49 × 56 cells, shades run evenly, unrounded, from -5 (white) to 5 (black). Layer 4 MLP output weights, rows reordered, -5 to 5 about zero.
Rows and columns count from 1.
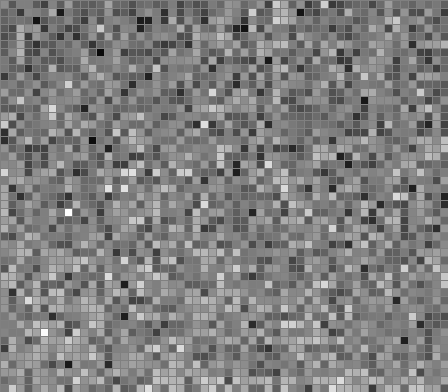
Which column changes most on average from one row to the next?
18
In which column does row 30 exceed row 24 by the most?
14
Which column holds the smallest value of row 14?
7
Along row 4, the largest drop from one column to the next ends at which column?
32
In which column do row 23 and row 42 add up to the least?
6
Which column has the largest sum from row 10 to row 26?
30
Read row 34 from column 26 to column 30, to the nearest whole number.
-2 0 0 -1 -3
